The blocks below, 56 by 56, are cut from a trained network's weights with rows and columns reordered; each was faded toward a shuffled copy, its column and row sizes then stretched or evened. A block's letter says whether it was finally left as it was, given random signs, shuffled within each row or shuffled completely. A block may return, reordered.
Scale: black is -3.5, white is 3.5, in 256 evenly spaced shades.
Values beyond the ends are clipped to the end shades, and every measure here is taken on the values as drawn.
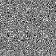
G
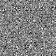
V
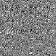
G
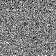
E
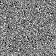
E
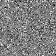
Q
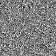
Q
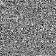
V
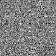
G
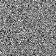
Q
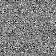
Q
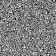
Q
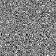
G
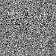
V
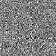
G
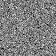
E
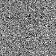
V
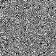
V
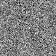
E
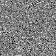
Q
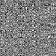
G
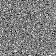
Q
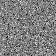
E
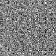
G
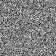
Q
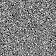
E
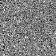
V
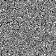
Q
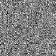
G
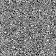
Q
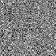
G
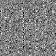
G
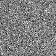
E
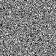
Q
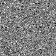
Q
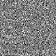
G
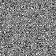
Q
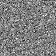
Q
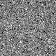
E
